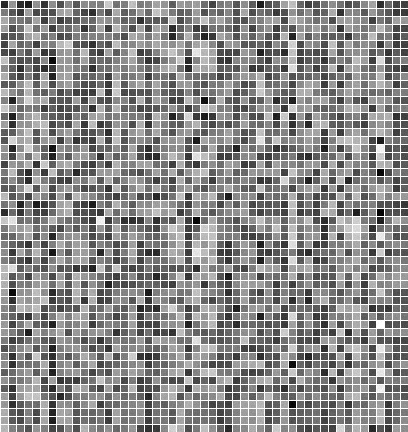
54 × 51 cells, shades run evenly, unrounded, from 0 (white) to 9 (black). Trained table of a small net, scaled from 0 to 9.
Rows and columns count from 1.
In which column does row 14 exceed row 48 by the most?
24
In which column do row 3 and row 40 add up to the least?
37
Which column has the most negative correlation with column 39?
12
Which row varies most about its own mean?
28
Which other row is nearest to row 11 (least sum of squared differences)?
17
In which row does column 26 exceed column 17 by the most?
5
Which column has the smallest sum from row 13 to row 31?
45
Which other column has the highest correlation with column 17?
11
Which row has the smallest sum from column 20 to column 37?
22
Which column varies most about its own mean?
48
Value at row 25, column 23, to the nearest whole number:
2
